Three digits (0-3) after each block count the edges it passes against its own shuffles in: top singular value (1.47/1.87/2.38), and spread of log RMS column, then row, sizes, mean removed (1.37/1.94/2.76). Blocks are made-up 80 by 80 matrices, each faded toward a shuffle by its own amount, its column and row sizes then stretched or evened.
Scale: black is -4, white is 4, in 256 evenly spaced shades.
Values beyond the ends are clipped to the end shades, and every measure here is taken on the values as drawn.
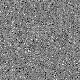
1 0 0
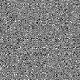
2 0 2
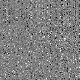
2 2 0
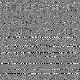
3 0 3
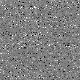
0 0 2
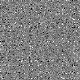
1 2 2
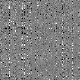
2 3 1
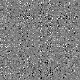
1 2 2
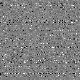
1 0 3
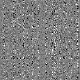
1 3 1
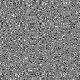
2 0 0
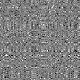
3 0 2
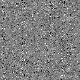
0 2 0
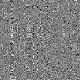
2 2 0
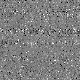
1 0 2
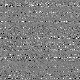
1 0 3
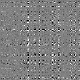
3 3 3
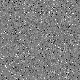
1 0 0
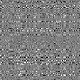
3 1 3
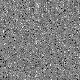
1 1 0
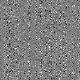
0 3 1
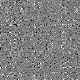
1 2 2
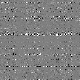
2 2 3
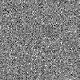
2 1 0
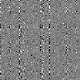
3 3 1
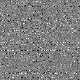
2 0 2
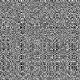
3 2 2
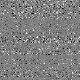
1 1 3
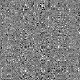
2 2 1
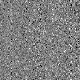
1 2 0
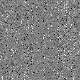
0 2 0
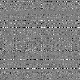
3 1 3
